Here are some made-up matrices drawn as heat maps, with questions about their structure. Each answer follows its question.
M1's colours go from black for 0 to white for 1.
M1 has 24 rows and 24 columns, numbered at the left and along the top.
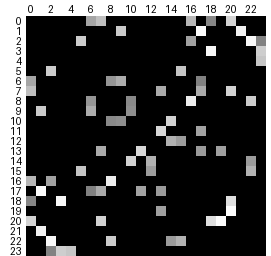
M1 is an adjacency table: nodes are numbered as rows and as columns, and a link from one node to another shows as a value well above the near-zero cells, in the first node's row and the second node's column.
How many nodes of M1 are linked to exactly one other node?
2
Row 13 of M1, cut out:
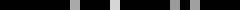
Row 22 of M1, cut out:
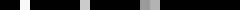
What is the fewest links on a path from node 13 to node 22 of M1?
4
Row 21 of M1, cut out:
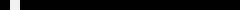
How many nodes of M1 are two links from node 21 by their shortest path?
2
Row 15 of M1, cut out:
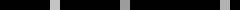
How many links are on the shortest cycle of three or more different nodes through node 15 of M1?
4
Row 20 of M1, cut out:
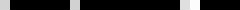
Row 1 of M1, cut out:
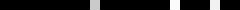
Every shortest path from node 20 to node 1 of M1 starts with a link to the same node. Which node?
node 7
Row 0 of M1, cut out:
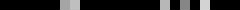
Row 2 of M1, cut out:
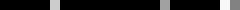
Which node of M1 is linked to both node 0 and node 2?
node 16
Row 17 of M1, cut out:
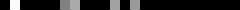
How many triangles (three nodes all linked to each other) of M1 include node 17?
2
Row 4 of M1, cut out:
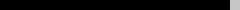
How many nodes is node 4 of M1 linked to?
1
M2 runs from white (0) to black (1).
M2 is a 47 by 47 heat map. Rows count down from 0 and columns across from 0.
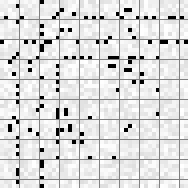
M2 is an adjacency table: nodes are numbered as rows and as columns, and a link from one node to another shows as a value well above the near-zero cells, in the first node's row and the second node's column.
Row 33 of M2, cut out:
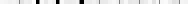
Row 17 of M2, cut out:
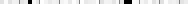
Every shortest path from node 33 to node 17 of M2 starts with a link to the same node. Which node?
node 14
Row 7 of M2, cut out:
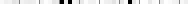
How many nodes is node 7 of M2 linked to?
3
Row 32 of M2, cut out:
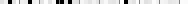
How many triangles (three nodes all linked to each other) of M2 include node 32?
5
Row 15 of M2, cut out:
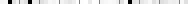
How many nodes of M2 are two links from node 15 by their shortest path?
3
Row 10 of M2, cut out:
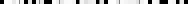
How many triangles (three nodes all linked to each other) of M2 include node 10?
0
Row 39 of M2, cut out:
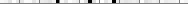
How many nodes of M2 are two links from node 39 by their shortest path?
10
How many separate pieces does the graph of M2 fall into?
3
